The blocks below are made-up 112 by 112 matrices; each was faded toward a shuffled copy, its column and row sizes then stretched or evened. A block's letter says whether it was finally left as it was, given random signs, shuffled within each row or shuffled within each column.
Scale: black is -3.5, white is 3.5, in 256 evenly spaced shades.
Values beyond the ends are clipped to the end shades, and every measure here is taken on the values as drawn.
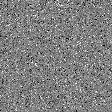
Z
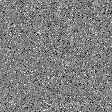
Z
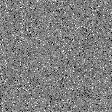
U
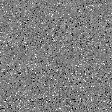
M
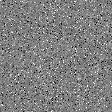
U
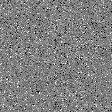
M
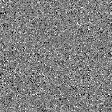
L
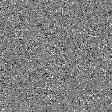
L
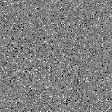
L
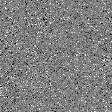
M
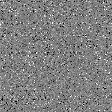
L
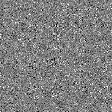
L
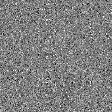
L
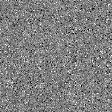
L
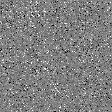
M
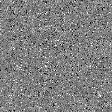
L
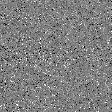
M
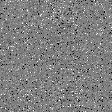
L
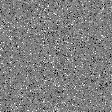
U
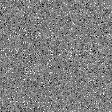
M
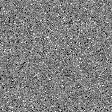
Z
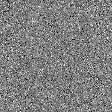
U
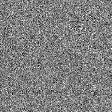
L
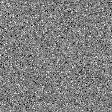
Z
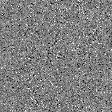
U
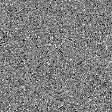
M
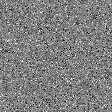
Z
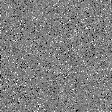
U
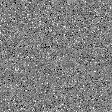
Z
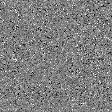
M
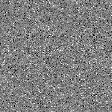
L
